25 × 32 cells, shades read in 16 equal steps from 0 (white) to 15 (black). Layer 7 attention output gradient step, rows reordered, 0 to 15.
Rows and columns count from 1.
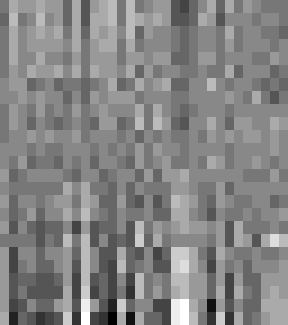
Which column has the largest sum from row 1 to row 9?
21
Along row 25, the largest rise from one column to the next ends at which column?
11
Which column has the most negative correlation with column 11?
27
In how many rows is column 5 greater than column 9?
6
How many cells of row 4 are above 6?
21
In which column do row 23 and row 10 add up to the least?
16
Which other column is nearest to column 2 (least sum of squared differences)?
12
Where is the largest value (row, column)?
25, 13
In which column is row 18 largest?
9
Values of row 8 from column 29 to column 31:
5 8 10
